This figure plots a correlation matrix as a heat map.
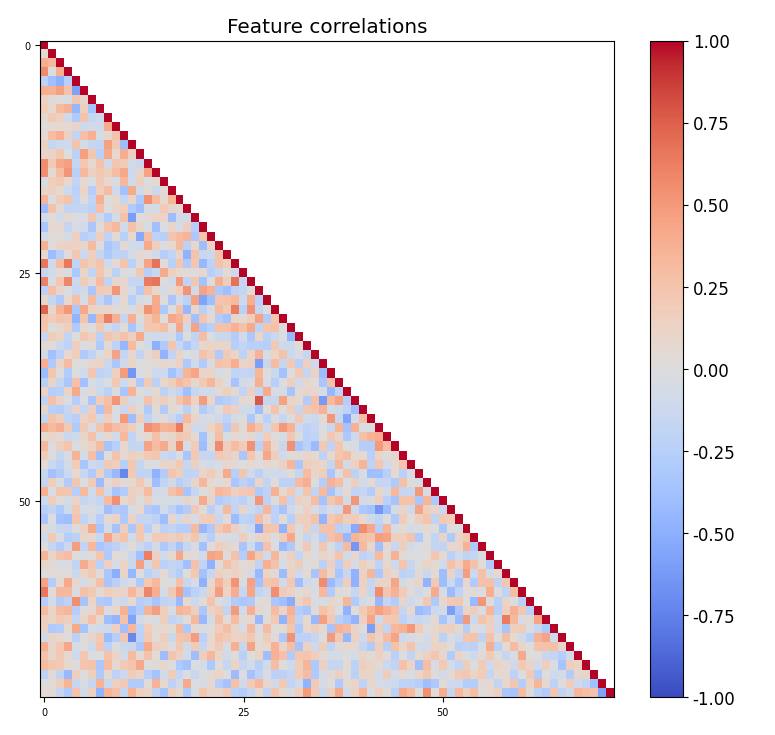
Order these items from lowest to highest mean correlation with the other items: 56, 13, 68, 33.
33, 68, 56, 13
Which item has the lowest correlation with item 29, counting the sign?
18
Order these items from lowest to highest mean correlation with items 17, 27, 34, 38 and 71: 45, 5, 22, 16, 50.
5, 22, 16, 45, 50
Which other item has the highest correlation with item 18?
27
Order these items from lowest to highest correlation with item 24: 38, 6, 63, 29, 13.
38, 6, 63, 13, 29
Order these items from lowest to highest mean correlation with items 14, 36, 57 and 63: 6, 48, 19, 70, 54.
48, 70, 54, 6, 19
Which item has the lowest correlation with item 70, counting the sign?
71
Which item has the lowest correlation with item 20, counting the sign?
28
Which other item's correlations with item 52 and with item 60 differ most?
0
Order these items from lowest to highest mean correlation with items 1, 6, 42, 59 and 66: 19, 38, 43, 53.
38, 53, 19, 43
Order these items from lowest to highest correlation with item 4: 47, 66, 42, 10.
42, 10, 66, 47
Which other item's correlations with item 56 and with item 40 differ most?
13
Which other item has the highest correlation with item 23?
47
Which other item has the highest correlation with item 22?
44
